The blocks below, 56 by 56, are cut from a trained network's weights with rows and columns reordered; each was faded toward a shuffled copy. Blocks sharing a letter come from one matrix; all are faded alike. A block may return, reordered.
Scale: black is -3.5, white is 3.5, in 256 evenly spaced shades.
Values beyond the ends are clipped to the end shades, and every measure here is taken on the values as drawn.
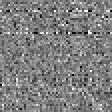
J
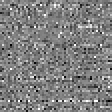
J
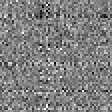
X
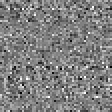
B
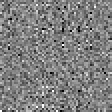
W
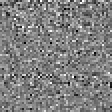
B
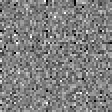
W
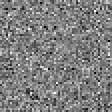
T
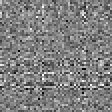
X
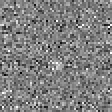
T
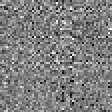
X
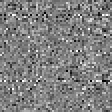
J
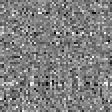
B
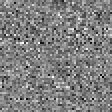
T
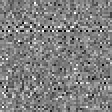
J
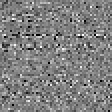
J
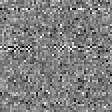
J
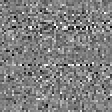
J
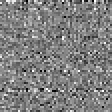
B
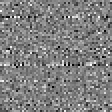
J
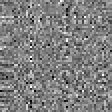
X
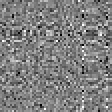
X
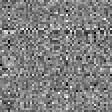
X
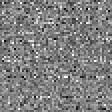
B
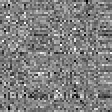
X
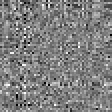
X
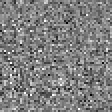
T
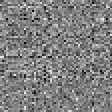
X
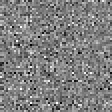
T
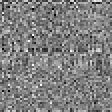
X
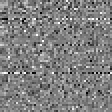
J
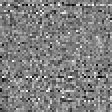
J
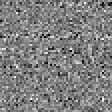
T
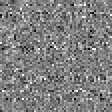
B
